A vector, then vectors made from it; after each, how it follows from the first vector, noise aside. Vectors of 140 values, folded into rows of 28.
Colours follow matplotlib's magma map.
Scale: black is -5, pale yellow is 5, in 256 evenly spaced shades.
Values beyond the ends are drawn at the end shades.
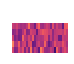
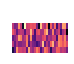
reversed, negated, scaled up.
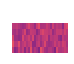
shrunk.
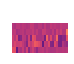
reversed, partly zeroed.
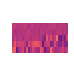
reversed, partly zeroed.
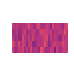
shrunk.
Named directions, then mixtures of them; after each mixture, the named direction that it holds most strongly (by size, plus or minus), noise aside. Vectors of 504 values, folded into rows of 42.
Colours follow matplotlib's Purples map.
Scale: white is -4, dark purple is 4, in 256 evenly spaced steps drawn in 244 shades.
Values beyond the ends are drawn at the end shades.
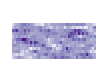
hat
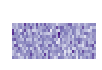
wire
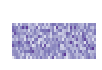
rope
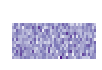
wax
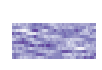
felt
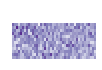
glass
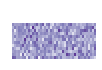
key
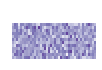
wax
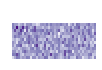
glass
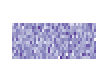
wax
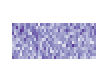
glass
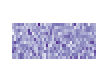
glass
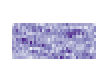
hat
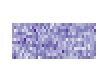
key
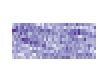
hat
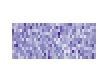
wire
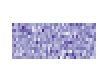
wax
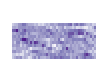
hat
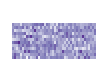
key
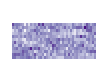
hat
